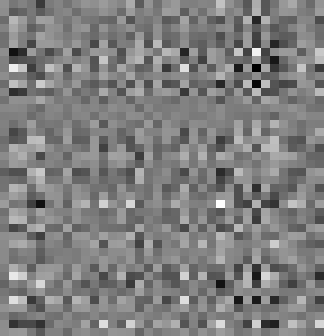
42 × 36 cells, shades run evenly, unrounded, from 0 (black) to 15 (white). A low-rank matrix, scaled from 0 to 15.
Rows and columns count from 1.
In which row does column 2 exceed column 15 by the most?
35
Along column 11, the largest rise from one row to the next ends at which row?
7
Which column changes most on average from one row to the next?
29
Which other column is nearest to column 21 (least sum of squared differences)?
3
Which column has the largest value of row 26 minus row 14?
25
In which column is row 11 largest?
5
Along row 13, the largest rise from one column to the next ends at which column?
30
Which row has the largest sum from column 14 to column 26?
26
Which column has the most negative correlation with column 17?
18
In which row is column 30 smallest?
41
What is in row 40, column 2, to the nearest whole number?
6
